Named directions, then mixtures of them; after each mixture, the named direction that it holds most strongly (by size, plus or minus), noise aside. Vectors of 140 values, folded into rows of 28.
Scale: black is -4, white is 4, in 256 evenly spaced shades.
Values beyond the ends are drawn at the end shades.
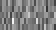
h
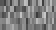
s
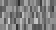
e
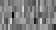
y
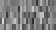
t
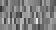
e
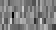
y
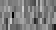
y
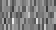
h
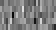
y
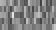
s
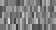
e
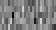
y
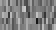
s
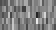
s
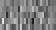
t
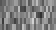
t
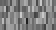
s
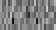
h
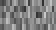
s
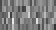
h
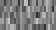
s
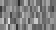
e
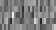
y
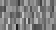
e
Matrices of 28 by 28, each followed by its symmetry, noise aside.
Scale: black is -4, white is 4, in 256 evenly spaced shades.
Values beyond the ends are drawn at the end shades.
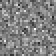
symmetric across the other diagonal.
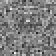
mirrored left to right.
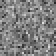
no symmetry.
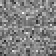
mirrored left to right.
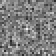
symmetric across the other diagonal.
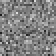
mirrored left to right.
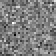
symmetric across the other diagonal.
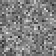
symmetric across the other diagonal.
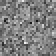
symmetric.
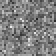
symmetric across the other diagonal.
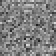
mirrored left to right.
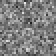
mirrored left to right.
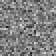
no symmetry.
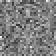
mirrored left to right.
